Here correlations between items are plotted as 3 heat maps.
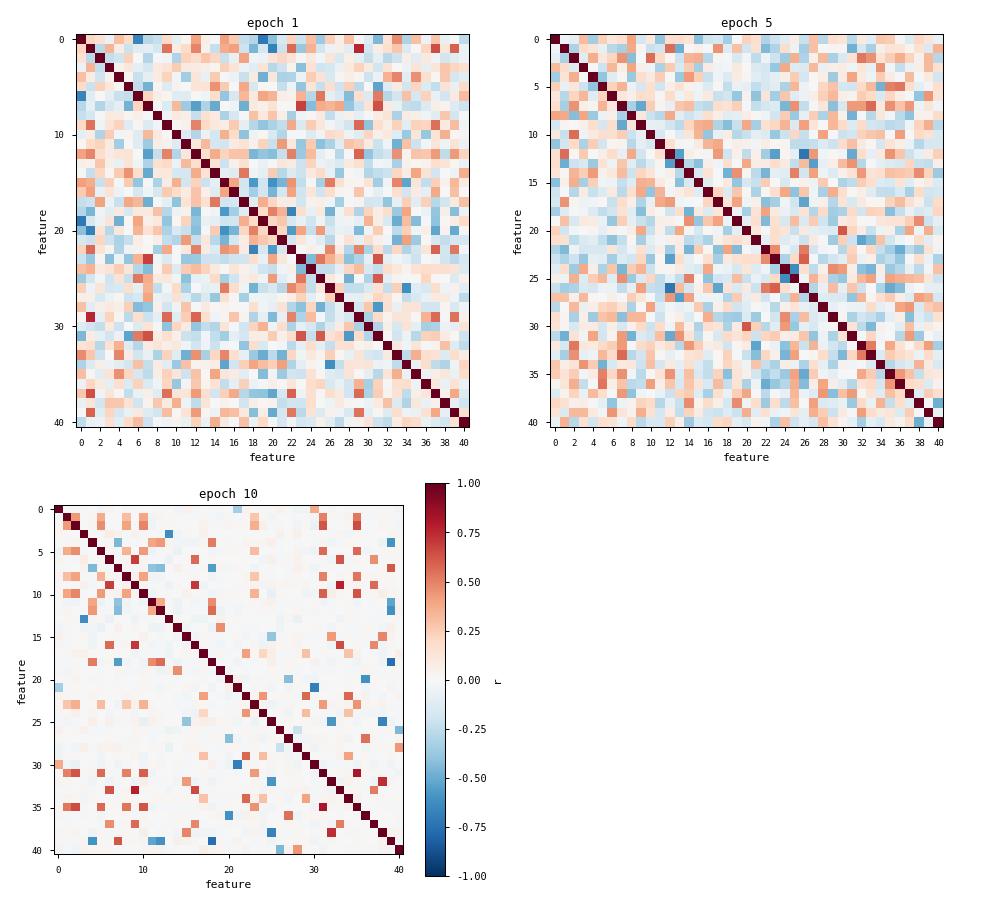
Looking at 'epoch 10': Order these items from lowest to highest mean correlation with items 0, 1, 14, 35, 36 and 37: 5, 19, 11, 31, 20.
20, 11, 19, 5, 31
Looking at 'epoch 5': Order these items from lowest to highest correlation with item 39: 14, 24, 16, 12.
16, 24, 12, 14
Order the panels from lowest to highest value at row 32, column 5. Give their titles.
epoch 1, epoch 10, epoch 5
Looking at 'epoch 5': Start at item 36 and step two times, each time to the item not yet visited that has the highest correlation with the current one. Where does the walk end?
35
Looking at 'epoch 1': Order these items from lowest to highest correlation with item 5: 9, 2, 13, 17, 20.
9, 20, 13, 2, 17
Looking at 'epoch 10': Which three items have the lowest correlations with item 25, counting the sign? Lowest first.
38, 32, 15
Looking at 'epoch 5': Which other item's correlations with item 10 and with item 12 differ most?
1
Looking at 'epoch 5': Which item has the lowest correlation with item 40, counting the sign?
38
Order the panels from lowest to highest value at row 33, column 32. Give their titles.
epoch 10, epoch 1, epoch 5
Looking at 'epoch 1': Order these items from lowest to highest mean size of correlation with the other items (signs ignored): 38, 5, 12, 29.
38, 5, 29, 12
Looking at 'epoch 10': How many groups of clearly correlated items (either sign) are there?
10
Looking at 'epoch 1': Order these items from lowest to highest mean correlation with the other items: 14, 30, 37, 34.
30, 34, 14, 37
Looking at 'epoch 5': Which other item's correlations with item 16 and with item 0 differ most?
11
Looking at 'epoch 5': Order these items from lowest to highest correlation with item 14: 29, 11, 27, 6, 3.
29, 11, 6, 3, 27
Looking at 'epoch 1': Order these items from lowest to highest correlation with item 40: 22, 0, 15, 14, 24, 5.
0, 24, 22, 15, 5, 14
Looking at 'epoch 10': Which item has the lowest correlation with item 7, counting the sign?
18
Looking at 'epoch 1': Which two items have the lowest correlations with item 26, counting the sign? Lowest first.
34, 18
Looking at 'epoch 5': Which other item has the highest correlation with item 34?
3
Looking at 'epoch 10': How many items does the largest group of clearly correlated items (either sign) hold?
8
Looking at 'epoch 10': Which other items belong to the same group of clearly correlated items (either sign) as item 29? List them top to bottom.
17, 22, 24, 34
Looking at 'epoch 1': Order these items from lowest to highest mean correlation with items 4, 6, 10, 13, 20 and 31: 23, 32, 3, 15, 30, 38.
15, 30, 3, 32, 38, 23
